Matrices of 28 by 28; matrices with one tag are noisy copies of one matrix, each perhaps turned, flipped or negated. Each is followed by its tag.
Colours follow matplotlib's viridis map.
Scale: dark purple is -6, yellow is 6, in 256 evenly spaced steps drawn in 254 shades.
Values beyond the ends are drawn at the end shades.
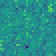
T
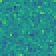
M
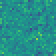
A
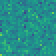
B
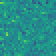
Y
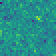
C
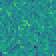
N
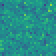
T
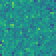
B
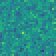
Y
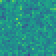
A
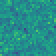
A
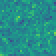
C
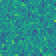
M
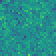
A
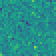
N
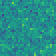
B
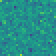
M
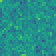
C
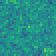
T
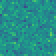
M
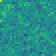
B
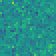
B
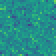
A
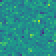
M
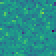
Y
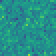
A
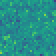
C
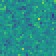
A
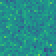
T
